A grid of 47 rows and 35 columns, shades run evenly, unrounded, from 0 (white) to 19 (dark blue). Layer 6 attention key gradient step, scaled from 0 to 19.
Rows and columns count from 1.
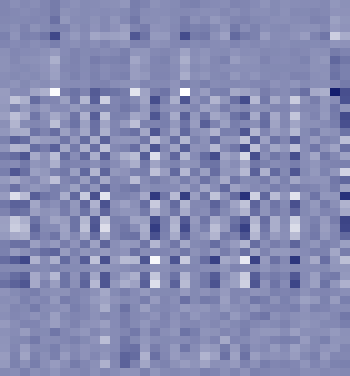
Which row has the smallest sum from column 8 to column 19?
33
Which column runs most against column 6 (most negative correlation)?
34
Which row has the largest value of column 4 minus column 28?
25
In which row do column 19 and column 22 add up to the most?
5
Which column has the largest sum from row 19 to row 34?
21
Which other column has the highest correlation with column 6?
14
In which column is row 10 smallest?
19
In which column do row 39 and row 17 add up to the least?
11
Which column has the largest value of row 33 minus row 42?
30
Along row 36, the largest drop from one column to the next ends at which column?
16
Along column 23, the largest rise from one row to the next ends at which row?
24
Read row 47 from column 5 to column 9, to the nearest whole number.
10 9 10 10 10
